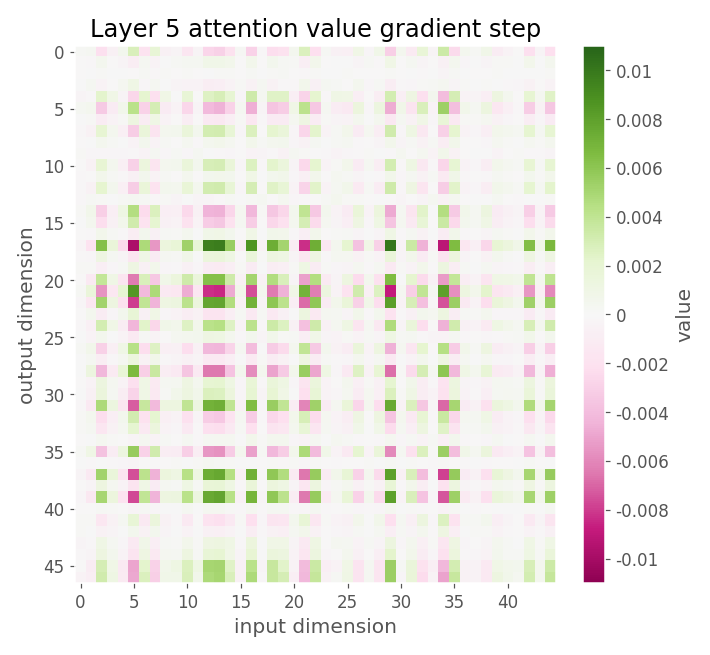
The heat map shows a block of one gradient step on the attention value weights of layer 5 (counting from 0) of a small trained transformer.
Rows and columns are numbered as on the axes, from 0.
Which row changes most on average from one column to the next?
17
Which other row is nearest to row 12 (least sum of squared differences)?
7
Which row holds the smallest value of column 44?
21
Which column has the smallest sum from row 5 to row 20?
5
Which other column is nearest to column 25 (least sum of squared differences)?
39
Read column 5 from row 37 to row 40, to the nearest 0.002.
-0.008 -0.002 -0.008 0
